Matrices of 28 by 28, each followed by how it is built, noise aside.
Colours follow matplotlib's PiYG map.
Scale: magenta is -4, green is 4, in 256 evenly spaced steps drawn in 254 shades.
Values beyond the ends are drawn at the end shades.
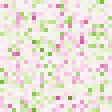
blocks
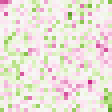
smooth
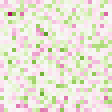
Toeplitz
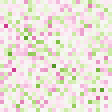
Toeplitz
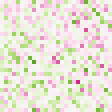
Toeplitz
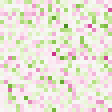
Toeplitz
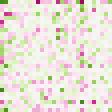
low rank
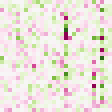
uneven columns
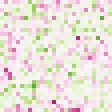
smooth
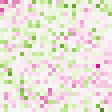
smooth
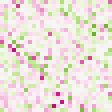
Toeplitz
